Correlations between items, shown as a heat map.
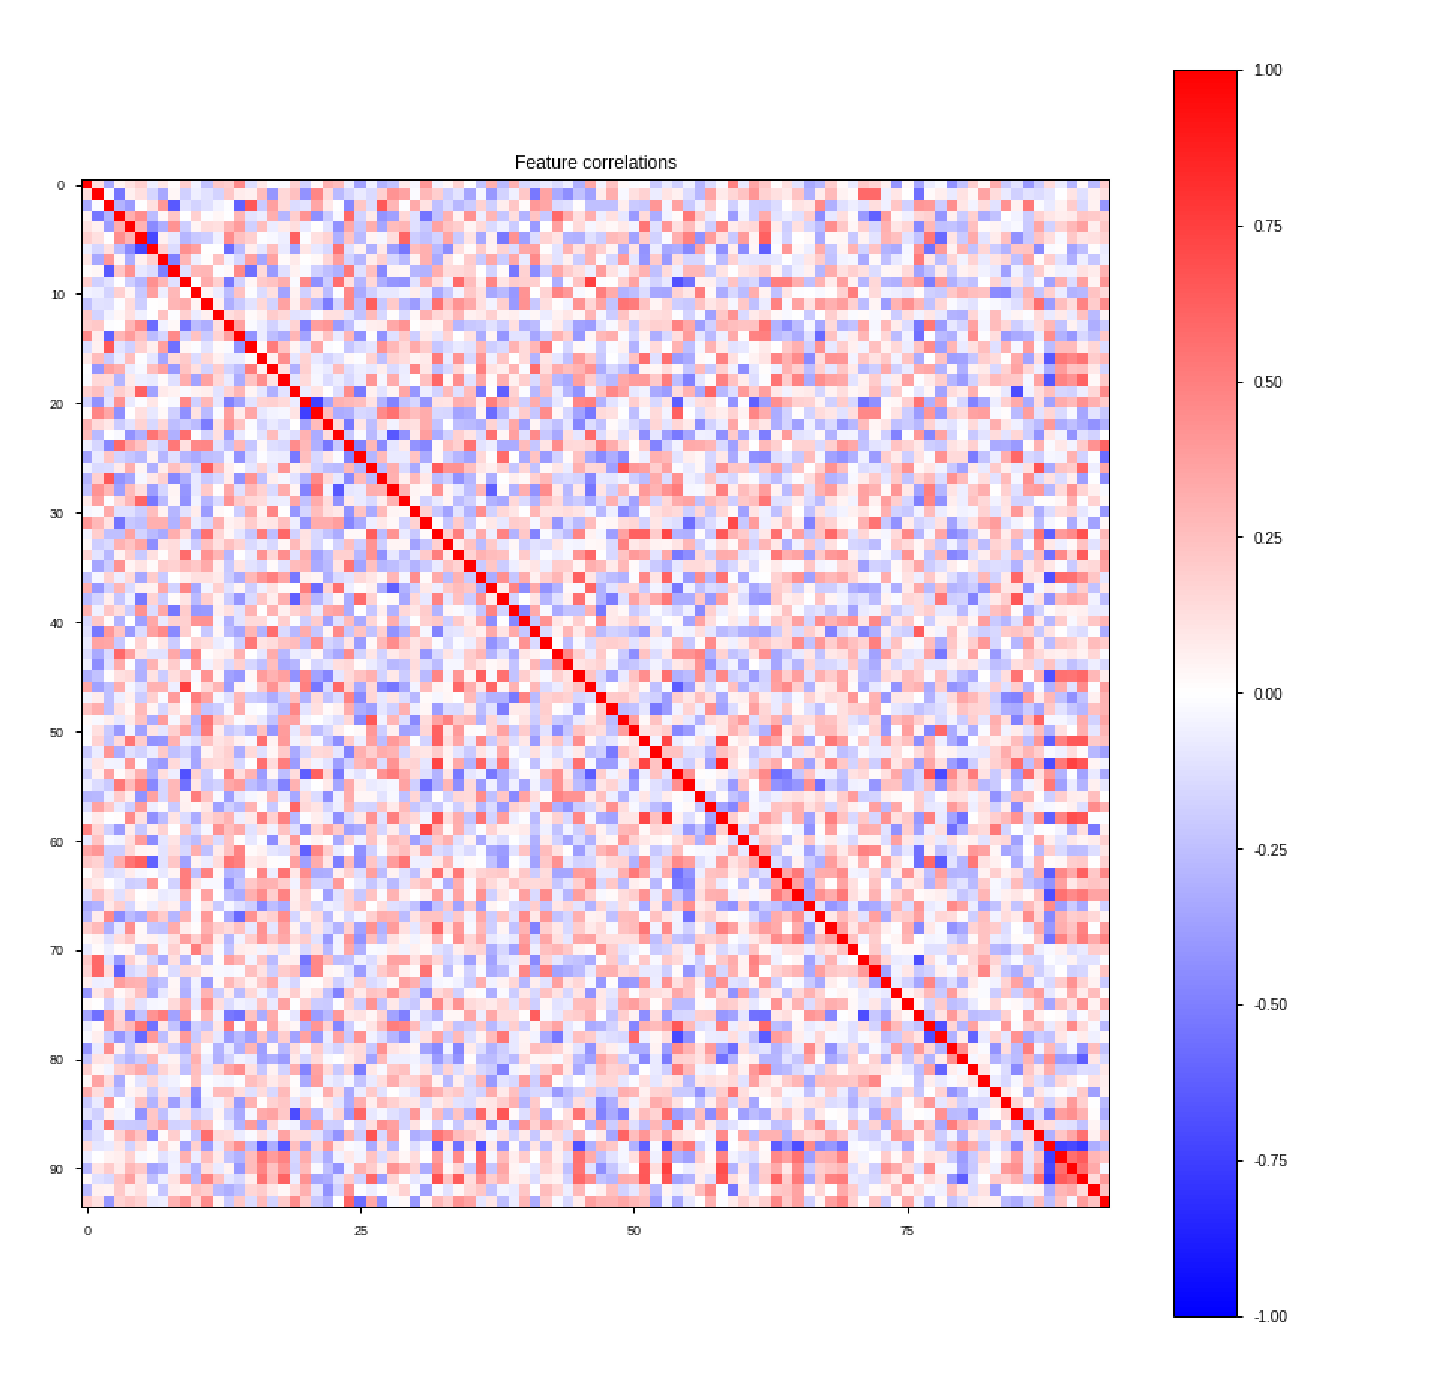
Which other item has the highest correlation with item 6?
23
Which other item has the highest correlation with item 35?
24
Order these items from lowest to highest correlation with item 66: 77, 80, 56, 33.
77, 56, 33, 80
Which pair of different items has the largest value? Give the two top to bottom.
53, 58
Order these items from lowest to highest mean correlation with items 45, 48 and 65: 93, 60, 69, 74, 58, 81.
81, 60, 74, 58, 93, 69
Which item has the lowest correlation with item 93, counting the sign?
25
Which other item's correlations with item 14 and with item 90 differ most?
88
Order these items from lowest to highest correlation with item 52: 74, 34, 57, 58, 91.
57, 34, 91, 74, 58
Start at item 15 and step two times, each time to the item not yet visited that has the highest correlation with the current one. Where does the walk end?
27
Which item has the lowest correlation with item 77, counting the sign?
78
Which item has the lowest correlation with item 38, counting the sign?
19
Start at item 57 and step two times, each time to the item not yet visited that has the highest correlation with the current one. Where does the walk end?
5
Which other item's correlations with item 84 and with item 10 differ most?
47
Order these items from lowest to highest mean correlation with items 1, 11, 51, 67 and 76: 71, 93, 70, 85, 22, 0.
22, 0, 71, 85, 70, 93
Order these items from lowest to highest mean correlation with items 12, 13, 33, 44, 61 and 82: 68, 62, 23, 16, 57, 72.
57, 23, 16, 72, 68, 62
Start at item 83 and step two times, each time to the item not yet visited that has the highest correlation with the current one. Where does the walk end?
31
